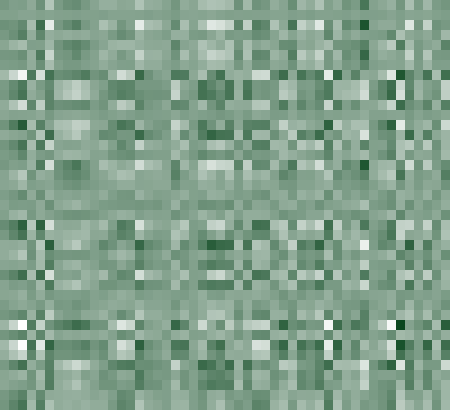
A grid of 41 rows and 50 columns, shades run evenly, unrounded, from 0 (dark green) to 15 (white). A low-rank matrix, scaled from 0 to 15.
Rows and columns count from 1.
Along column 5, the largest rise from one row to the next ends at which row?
35
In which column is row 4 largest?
45
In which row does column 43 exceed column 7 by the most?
33
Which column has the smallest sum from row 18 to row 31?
44
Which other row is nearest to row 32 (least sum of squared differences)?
15
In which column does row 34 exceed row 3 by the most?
41
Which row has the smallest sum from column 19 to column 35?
25
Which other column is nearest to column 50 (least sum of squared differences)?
20
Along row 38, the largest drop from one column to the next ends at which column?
6
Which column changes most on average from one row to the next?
3
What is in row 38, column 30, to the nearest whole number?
9
